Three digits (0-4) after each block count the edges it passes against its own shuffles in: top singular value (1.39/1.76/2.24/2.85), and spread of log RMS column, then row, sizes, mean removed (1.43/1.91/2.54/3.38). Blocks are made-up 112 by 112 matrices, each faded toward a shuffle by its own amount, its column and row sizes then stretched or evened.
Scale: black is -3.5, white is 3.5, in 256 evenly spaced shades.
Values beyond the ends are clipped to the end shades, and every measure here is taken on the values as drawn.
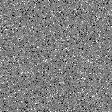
1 0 1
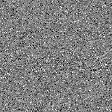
1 0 2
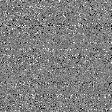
1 1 3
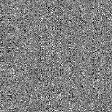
2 3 1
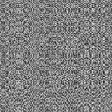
4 3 1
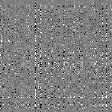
3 4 3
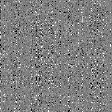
1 4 2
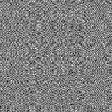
4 0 1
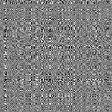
4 4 4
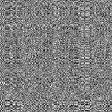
4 1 3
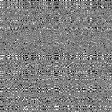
4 1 4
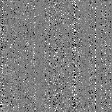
1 4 0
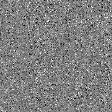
0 2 1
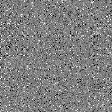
2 2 1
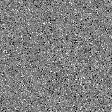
1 1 0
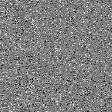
1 2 0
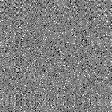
3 0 0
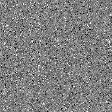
0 2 0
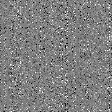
0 3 0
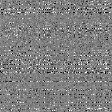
3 2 4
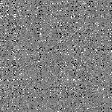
1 3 3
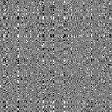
4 3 2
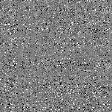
0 2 3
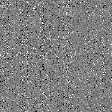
0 3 0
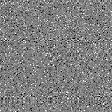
3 0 1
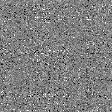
1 2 2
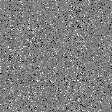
0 2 1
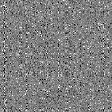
3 3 1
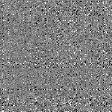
2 3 3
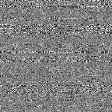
2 0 4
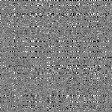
4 3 4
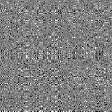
4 2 3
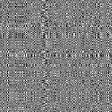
4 4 4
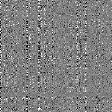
3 4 3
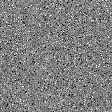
2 0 0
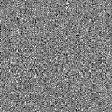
3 2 0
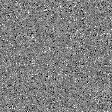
1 1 1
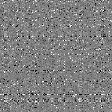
3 2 3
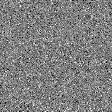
1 0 1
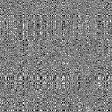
4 3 3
